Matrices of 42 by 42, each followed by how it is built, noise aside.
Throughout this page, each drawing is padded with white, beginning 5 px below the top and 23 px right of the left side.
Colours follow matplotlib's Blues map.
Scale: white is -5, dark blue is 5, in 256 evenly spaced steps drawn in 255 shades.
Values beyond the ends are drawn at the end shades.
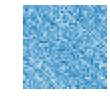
Toeplitz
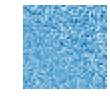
upper triangular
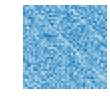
Toeplitz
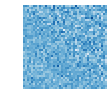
upper triangular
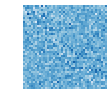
block diagonal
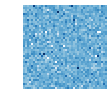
sparse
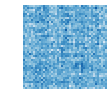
blocks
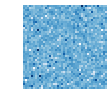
sparse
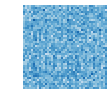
blocks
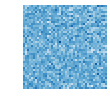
blocks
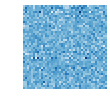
uneven rows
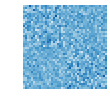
block diagonal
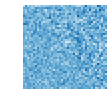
upper triangular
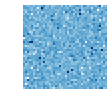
sparse
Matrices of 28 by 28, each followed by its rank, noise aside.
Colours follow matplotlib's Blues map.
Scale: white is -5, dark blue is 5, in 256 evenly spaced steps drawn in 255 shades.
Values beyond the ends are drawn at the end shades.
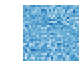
six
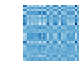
one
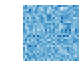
six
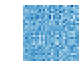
four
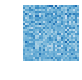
four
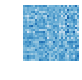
four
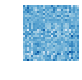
four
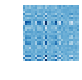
one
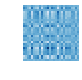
one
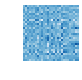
four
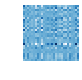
two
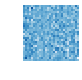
six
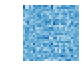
six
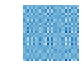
one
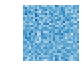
six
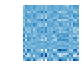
two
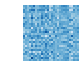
four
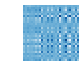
one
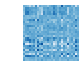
two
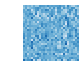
six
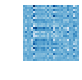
two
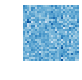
six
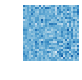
six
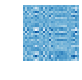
two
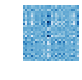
two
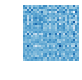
three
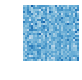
six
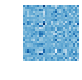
four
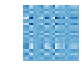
one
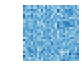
six
